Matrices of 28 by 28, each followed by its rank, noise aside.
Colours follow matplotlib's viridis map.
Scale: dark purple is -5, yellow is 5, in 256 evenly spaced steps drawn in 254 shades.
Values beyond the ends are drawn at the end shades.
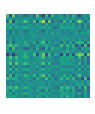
two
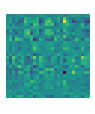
three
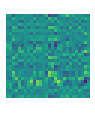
four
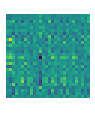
three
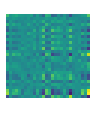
one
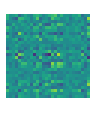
three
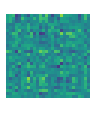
three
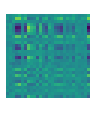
one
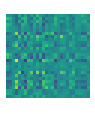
two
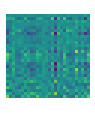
three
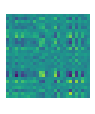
one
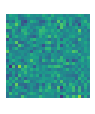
five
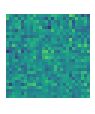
five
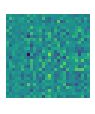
four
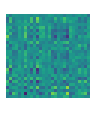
two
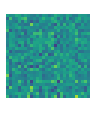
five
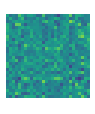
five
